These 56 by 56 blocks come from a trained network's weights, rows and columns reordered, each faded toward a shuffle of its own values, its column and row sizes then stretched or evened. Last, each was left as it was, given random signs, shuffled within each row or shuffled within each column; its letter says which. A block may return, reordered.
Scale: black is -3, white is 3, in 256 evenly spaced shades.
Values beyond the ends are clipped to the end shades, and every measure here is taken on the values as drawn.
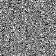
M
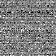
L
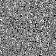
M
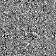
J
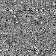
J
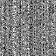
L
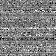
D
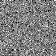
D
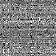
L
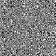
L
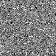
D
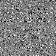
D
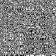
L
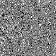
M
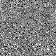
D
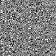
L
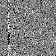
M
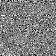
D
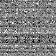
L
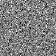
M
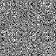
L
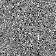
M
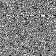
D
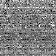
L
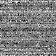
D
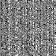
L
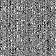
L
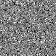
D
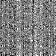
L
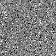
M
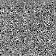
J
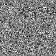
D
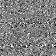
D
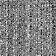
L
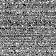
D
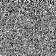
D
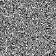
M
